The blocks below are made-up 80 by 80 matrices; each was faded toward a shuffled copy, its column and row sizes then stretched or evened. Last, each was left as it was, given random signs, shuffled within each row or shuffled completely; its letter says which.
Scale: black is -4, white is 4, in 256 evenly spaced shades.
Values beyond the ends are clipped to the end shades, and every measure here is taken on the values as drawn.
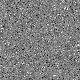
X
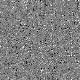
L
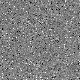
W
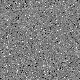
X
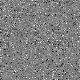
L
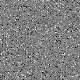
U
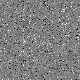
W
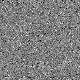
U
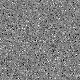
U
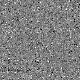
W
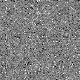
L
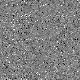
L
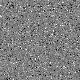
U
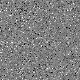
W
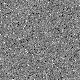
X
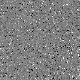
L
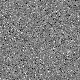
X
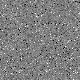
U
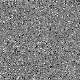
W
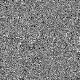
W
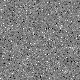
X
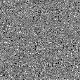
W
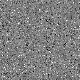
W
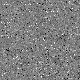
U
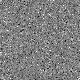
X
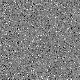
W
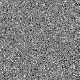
L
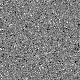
X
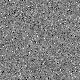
X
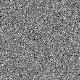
X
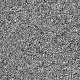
X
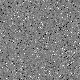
X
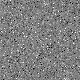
X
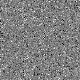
L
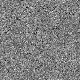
U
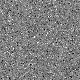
X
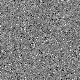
X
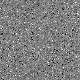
W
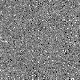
L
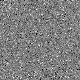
U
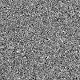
U
